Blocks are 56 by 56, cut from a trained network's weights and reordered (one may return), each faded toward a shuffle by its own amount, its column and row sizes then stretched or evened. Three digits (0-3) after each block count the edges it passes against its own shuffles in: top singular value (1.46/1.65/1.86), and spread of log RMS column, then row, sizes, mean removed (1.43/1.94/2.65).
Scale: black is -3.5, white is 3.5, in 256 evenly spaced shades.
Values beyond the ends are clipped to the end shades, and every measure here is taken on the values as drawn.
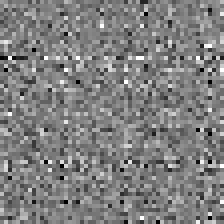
1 2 2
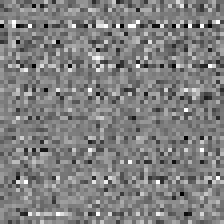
0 1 3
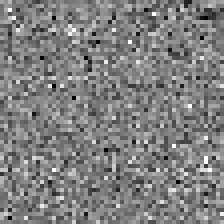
1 1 1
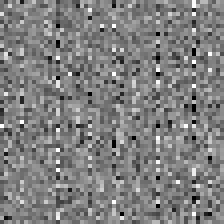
1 3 0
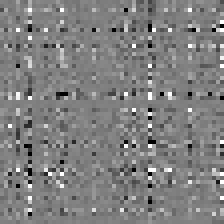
3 3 3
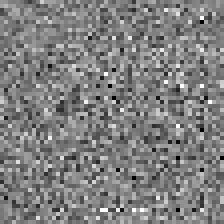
1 1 2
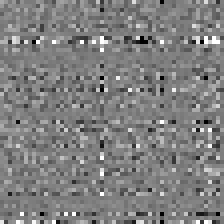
1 2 3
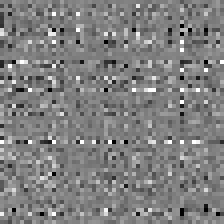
2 3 3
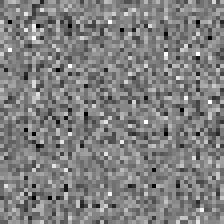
0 2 1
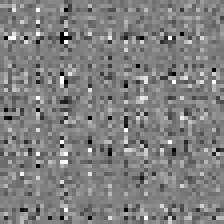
0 3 3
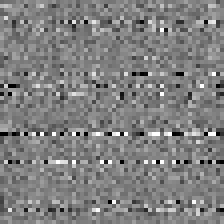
3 0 3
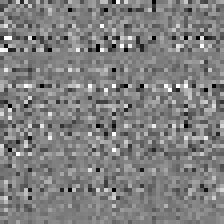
0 2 3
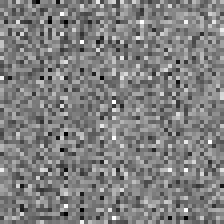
0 2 1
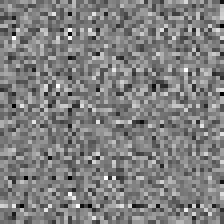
3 1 2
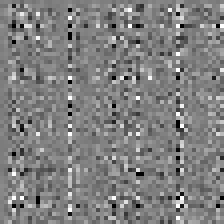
2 3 2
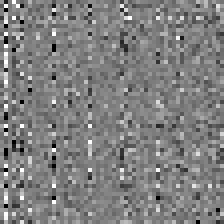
2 3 1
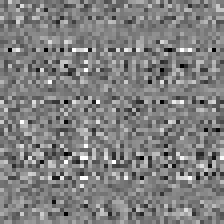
2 0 3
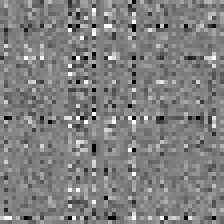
1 3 2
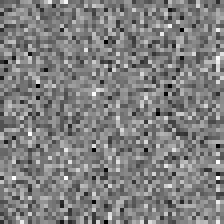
1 2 0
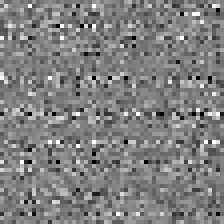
1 1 3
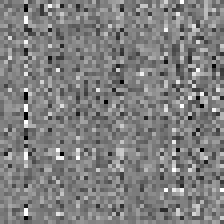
1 3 1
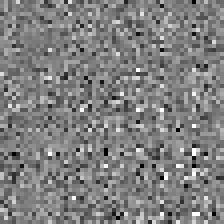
0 2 2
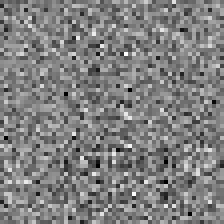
3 1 1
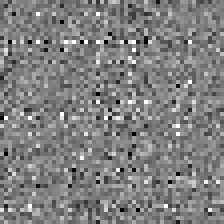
0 2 2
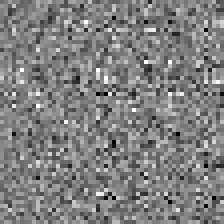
2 2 1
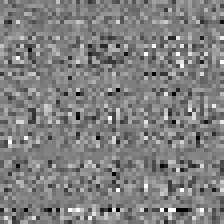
2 2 3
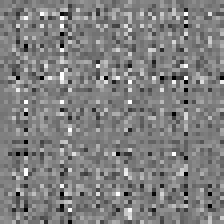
0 3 3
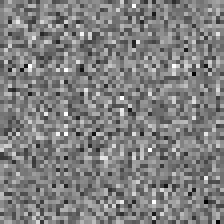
0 1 1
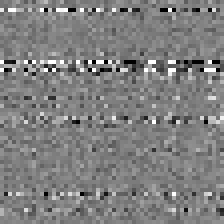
2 0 3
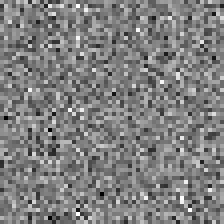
1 0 0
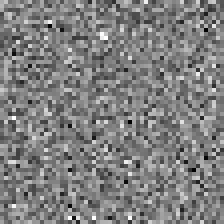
2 1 0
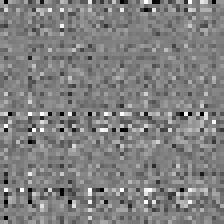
2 2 3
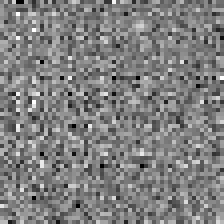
3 1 2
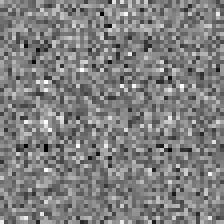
1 0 1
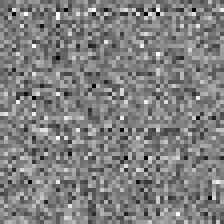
2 1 2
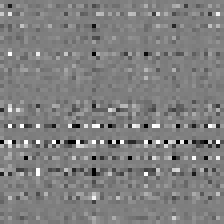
2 1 3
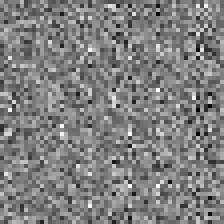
3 2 0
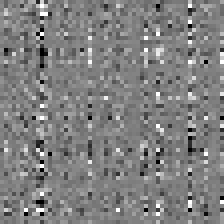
3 3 2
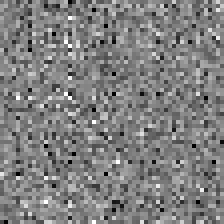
1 2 1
